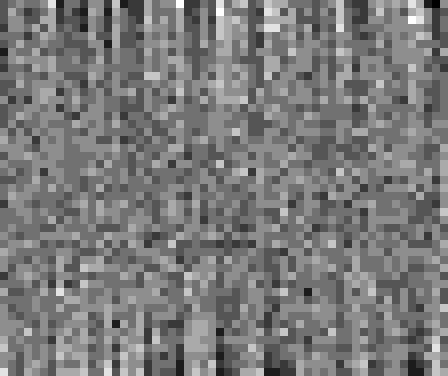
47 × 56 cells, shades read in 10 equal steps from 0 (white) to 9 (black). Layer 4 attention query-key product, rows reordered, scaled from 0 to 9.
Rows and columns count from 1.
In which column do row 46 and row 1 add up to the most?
54
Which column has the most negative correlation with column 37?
11
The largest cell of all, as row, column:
1, 55
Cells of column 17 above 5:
14
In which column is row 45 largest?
28
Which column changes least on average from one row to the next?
25
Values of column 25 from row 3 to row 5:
7 6 6
